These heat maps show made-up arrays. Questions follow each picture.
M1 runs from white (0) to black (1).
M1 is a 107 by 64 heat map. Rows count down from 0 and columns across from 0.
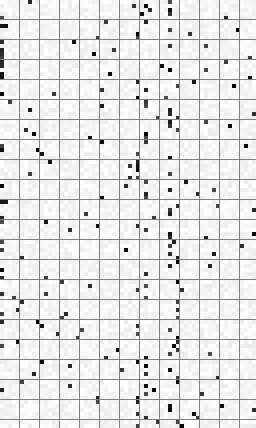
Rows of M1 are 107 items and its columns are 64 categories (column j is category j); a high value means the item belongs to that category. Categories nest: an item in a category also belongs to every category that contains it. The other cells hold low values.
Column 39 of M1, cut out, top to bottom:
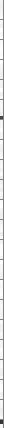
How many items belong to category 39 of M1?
2
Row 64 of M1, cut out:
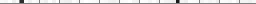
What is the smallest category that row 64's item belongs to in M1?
5
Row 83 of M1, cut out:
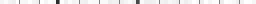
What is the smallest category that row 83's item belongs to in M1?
14
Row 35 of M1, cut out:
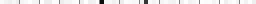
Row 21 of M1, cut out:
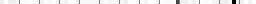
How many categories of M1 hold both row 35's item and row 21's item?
0
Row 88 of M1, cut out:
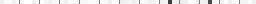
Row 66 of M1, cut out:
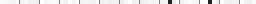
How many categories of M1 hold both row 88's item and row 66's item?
2
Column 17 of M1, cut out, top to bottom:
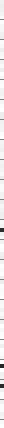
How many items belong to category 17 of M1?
3
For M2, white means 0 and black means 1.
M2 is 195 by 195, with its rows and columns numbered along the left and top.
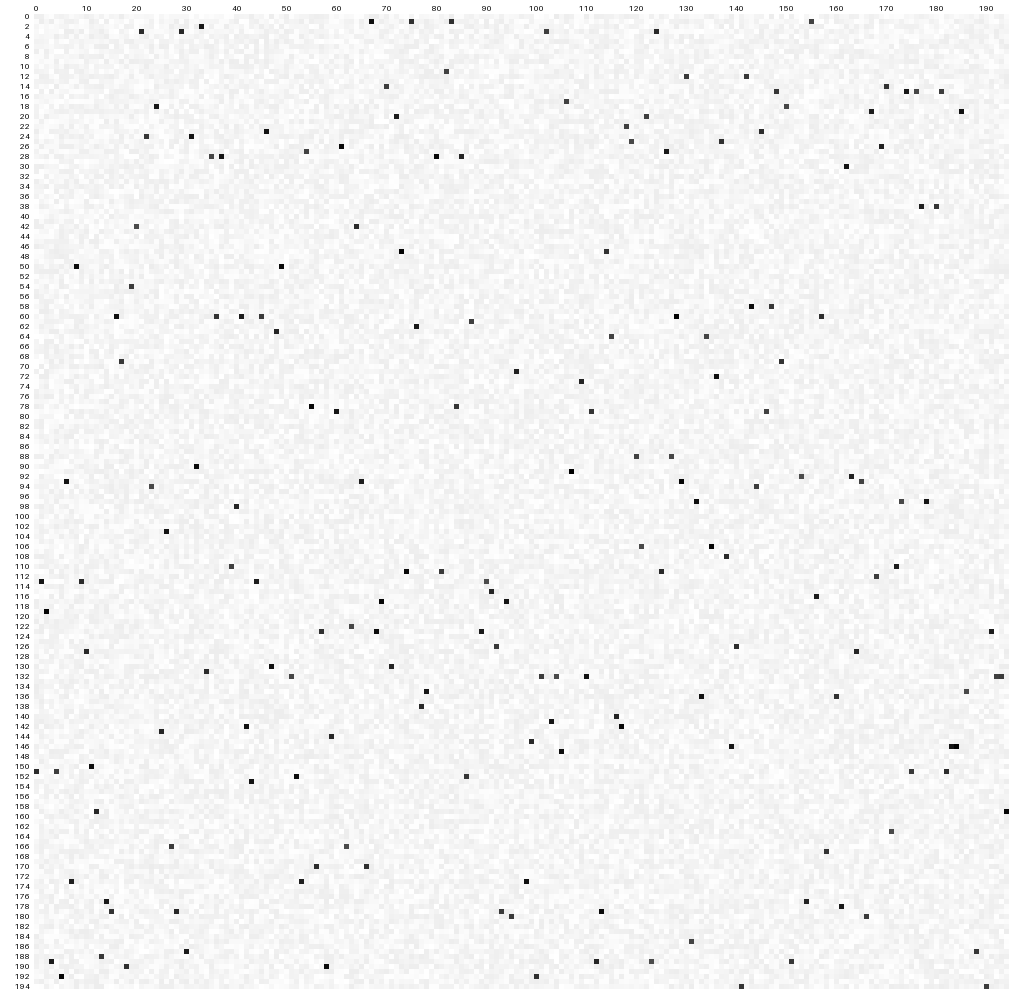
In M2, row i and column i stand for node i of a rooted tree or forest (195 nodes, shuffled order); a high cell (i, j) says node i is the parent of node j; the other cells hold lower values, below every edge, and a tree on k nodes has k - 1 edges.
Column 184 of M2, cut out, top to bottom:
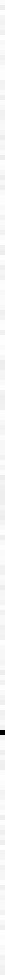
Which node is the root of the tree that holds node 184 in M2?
79
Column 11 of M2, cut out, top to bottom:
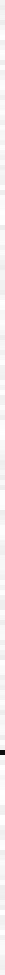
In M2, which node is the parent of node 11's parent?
18
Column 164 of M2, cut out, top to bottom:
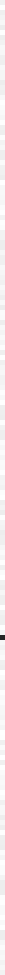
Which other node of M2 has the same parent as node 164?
10
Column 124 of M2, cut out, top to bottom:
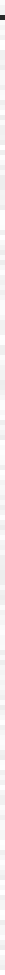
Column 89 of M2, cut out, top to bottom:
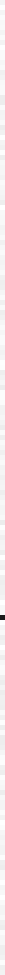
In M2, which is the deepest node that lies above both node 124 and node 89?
189
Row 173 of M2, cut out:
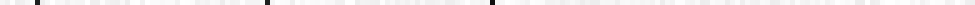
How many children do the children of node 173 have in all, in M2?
1
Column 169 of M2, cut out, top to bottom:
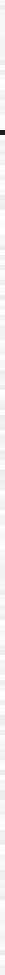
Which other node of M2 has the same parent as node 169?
61
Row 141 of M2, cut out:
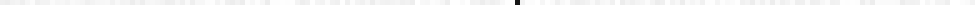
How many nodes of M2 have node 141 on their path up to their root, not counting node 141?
5
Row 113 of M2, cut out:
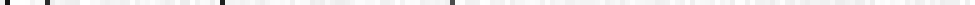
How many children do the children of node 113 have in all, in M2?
5
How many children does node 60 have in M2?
6
